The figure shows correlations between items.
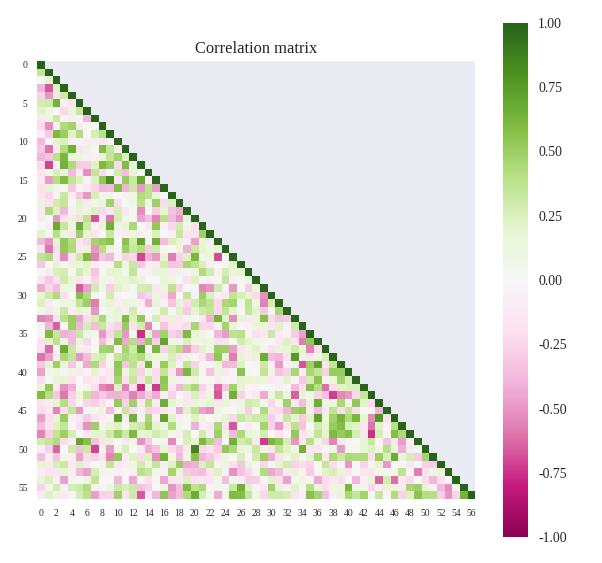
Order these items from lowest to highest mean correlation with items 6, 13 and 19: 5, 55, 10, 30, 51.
51, 10, 5, 30, 55
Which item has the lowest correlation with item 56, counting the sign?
13
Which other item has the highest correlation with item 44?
46
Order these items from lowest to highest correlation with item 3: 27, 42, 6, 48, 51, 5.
42, 6, 5, 51, 27, 48
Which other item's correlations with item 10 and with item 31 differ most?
39
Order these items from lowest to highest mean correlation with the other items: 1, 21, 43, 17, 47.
43, 1, 17, 47, 21
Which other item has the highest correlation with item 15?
9
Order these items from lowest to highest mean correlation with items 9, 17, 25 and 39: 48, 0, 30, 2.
0, 30, 48, 2
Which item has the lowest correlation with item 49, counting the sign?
29
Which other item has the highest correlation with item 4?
11
